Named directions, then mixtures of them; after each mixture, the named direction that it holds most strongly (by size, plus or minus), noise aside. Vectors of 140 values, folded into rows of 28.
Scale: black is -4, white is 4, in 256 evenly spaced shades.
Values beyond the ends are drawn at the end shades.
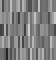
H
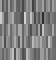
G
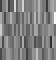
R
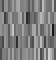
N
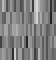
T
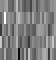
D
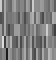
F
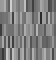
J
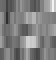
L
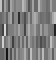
H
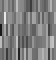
D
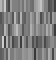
F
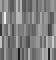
D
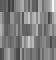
L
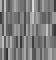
F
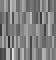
J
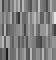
H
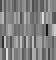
F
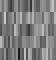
D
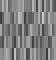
G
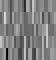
F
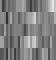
L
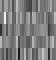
D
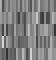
H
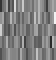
R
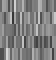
R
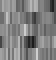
L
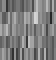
T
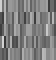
F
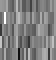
D
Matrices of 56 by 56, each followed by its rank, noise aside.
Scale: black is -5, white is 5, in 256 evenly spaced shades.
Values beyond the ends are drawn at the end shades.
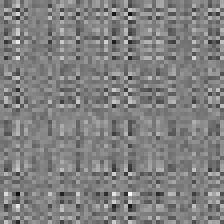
one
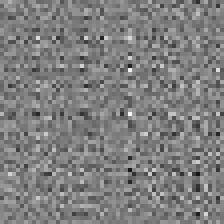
four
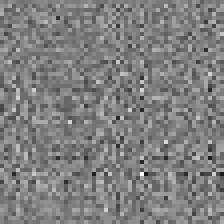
five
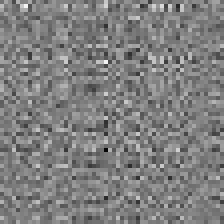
three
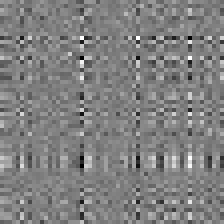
one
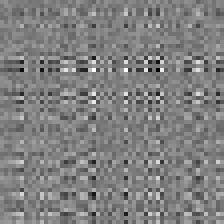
one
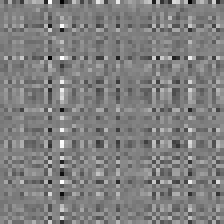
one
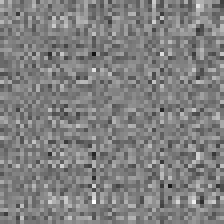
five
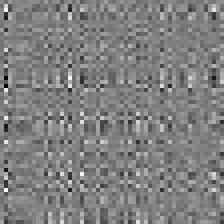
two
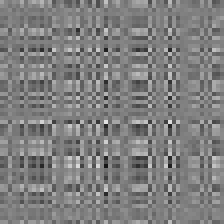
one
